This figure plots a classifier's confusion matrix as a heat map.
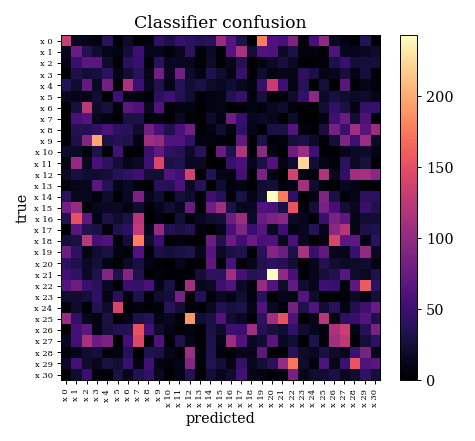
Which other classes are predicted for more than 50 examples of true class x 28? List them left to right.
x 12, x 19, x 29
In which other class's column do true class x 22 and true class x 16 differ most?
x 29
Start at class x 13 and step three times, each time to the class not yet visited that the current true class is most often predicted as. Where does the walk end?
x 9
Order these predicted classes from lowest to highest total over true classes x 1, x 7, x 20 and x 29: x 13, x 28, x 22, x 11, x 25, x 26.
x 13, x 11, x 25, x 26, x 28, x 22
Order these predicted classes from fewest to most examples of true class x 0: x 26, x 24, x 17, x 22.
x 26, x 17, x 24, x 22
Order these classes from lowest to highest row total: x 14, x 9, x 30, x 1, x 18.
x 30, x 1, x 14, x 9, x 18
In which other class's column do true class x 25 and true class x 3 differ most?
x 12
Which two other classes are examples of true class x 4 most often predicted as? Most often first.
x 20, x 6
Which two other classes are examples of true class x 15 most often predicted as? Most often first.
x 22, x 1
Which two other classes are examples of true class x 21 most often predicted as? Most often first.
x 20, x 16
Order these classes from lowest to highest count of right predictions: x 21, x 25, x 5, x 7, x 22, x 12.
x 7, x 5, x 22, x 21, x 25, x 12
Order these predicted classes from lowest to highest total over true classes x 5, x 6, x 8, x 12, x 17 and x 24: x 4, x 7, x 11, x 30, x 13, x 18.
x 13, x 18, x 4, x 11, x 7, x 30
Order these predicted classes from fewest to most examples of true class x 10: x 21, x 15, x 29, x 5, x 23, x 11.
x 21, x 29, x 11, x 5, x 15, x 23
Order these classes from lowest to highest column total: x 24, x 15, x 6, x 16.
x 24, x 15, x 6, x 16
